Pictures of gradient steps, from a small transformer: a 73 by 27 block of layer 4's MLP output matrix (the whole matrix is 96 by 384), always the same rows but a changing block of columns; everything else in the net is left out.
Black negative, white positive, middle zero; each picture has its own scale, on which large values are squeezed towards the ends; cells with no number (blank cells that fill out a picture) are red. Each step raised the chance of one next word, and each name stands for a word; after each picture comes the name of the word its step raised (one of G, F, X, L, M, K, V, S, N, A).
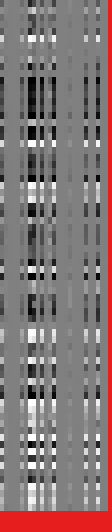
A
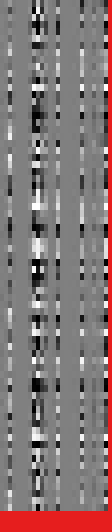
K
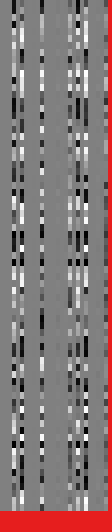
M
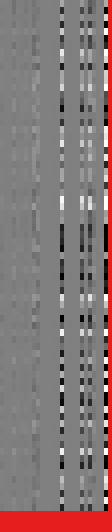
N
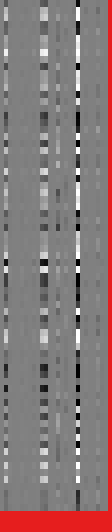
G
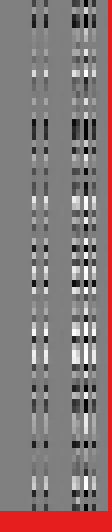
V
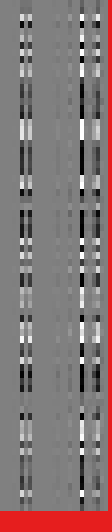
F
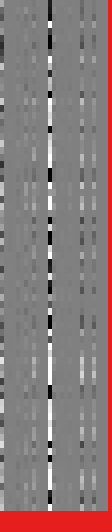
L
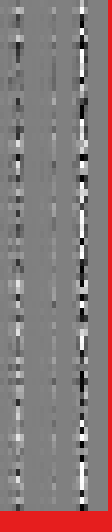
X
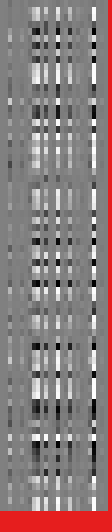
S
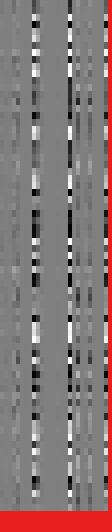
F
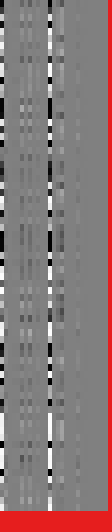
M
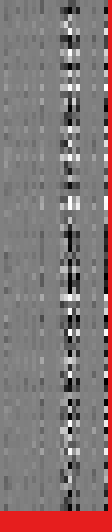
N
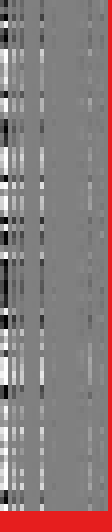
L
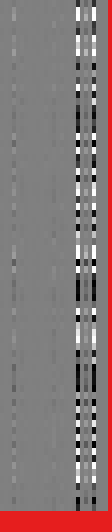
G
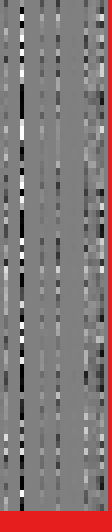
F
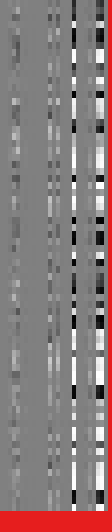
L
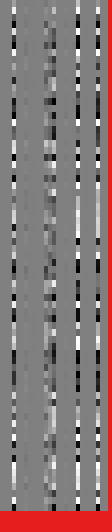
X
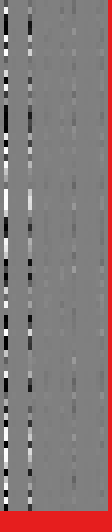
K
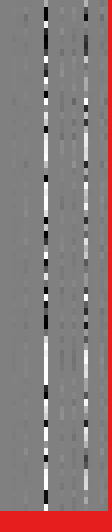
L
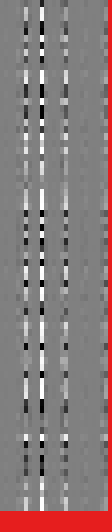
S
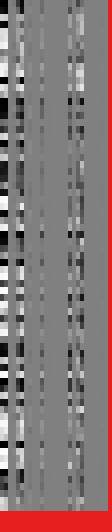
M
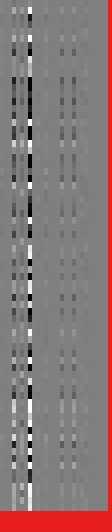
A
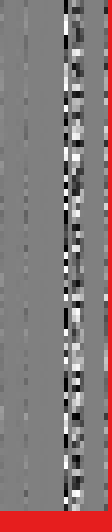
N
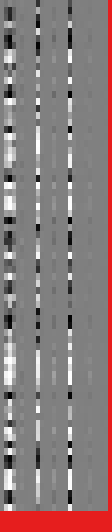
L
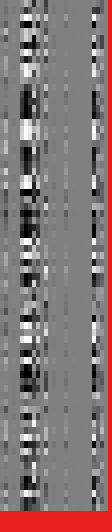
F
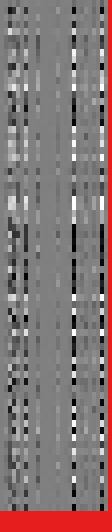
N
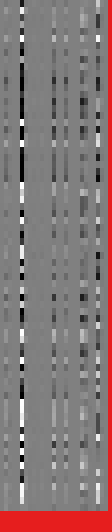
A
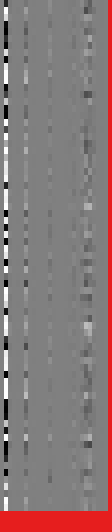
S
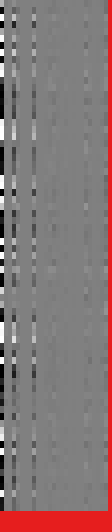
F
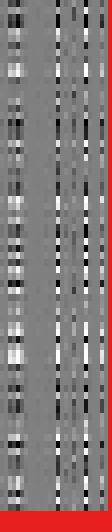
V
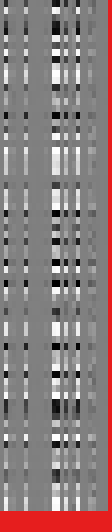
S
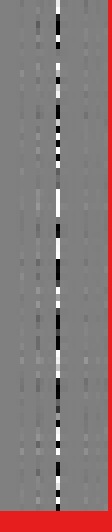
K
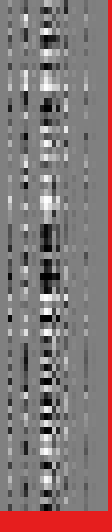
N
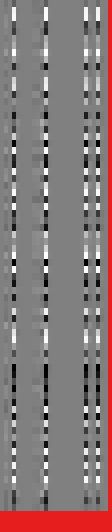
G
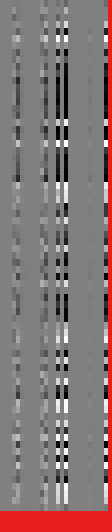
A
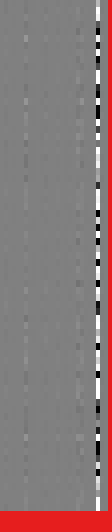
S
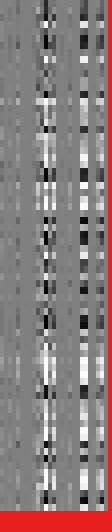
L
